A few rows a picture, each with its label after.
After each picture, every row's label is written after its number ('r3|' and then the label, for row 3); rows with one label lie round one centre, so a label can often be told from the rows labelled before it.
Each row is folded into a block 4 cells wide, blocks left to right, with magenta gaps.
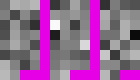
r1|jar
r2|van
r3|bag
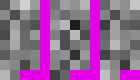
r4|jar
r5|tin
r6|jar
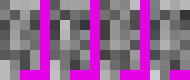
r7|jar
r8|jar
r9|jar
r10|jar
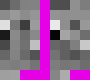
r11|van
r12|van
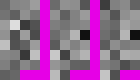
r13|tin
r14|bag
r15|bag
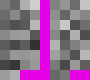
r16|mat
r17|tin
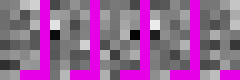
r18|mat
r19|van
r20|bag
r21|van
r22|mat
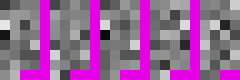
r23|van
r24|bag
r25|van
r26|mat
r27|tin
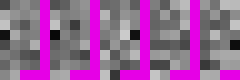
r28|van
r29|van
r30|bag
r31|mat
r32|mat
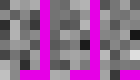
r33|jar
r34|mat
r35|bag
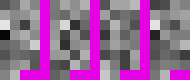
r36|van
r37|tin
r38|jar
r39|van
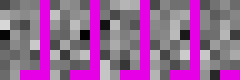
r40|van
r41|bag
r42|jar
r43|bag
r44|bag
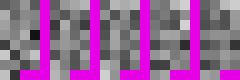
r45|bag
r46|jar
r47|jar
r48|mat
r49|mat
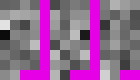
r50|van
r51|bag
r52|jar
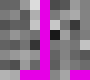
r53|mat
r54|van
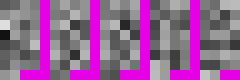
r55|van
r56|tin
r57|tin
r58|jar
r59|mat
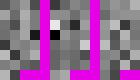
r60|bag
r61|van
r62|tin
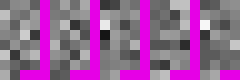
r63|bag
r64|tin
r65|van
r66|mat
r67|van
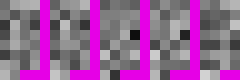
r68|jar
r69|jar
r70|bag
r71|bag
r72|mat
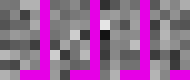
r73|mat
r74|bag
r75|van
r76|jar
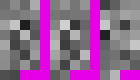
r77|tin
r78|tin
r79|van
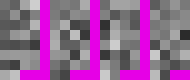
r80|mat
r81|tin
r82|jar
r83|bag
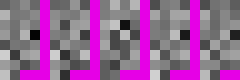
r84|bag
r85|bag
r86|tin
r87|bag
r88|bag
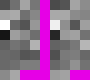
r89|van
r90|van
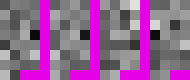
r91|bag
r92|bag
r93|mat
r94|van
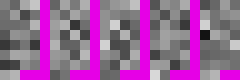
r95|mat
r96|tin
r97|tin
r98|jar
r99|van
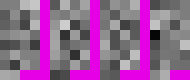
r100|mat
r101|tin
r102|tin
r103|van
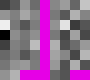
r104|van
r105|tin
